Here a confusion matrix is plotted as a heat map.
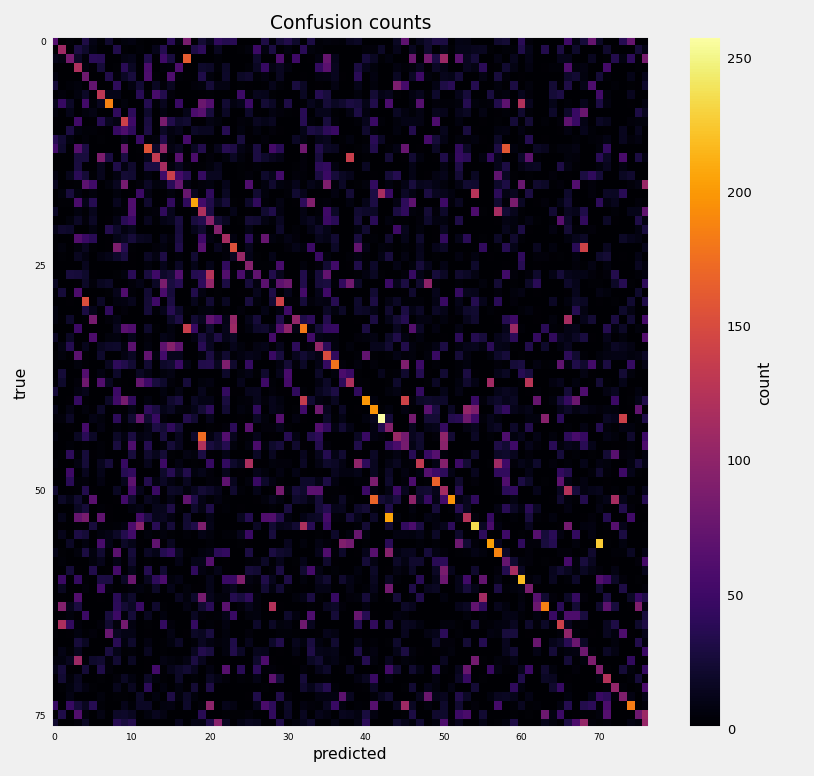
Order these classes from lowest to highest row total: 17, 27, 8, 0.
8, 17, 0, 27
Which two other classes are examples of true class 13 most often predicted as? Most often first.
38, 6
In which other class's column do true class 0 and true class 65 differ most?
1
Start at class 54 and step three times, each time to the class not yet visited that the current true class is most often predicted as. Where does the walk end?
42
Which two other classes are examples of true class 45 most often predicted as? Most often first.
19, 50
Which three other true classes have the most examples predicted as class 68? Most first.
23, 76, 8
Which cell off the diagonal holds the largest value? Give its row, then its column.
56, 70
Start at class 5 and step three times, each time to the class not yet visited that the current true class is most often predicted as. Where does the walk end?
57
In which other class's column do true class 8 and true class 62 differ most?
55
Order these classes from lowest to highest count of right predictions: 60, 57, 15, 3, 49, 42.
3, 15, 49, 57, 60, 42
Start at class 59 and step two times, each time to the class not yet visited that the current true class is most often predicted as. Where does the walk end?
66
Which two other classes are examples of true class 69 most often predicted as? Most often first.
3, 54
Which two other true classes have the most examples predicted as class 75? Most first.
63, 41
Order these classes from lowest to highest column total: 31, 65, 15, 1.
31, 1, 65, 15
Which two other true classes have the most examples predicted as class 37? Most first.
56, 73
